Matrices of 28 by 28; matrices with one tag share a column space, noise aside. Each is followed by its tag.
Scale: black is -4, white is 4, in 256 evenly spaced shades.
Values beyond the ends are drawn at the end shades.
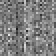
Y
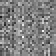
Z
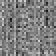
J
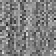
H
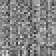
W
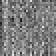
J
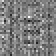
Z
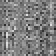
H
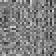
J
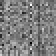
W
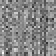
J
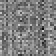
H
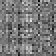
Y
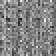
J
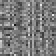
H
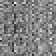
Y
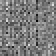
W
